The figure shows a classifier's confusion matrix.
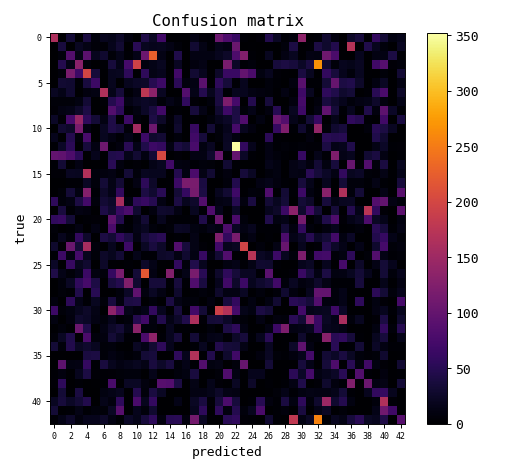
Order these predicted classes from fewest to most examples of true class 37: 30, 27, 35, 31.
27, 30, 35, 31
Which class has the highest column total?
22
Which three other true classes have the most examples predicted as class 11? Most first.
26, 6, 2
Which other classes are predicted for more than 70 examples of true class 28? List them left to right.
10, 32, 33
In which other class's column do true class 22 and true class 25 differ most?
20
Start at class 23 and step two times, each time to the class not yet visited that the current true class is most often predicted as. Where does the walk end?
2
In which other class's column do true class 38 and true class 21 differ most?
36
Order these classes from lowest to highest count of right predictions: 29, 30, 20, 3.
29, 30, 20, 3
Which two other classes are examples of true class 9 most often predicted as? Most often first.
3, 27
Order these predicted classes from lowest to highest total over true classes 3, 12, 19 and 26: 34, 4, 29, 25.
25, 34, 4, 29
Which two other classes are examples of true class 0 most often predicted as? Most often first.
30, 20
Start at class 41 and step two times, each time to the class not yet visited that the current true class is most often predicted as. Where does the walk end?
33
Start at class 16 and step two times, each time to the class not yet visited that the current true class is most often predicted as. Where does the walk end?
35
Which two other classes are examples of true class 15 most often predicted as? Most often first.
4, 17
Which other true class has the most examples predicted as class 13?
38
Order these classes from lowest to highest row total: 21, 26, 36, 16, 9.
21, 16, 36, 9, 26
